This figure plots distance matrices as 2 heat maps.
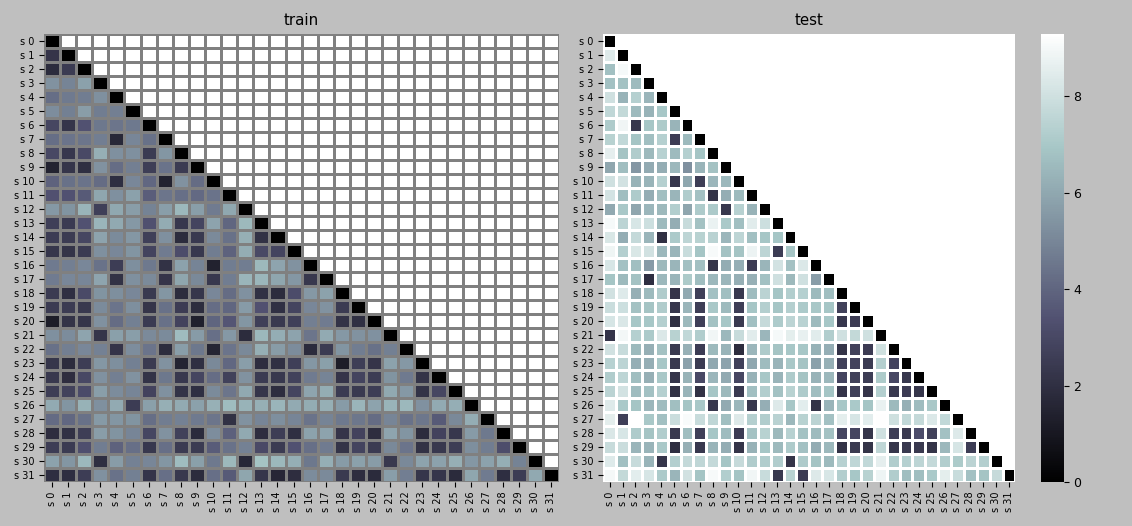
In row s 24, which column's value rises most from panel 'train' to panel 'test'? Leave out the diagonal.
s 1
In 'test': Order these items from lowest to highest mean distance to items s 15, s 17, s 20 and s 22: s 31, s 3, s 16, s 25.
s 25, s 3, s 31, s 16
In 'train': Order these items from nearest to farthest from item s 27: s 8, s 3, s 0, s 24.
s 24, s 0, s 8, s 3
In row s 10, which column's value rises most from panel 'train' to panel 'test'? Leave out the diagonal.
s 4
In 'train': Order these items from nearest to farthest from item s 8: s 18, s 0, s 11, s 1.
s 18, s 1, s 0, s 11
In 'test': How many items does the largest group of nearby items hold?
12
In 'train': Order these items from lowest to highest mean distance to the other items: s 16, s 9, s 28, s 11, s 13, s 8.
s 9, s 28, s 8, s 13, s 11, s 16
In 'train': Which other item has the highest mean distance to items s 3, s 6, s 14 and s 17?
s 26
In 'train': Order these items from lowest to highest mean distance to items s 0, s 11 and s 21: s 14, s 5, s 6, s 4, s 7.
s 6, s 14, s 7, s 4, s 5
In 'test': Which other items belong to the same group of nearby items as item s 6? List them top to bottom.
s 2
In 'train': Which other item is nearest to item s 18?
s 23
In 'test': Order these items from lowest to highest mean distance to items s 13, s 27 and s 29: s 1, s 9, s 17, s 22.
s 22, s 1, s 9, s 17
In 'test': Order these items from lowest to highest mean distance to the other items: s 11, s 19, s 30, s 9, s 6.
s 19, s 9, s 11, s 6, s 30
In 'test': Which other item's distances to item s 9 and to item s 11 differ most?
s 8
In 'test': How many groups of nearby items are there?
9
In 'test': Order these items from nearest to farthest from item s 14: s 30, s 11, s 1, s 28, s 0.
s 30, s 1, s 11, s 28, s 0
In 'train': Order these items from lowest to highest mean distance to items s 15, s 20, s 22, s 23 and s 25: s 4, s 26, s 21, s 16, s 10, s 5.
s 10, s 4, s 16, s 5, s 21, s 26
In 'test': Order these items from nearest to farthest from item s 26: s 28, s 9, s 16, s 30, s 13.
s 16, s 9, s 28, s 30, s 13
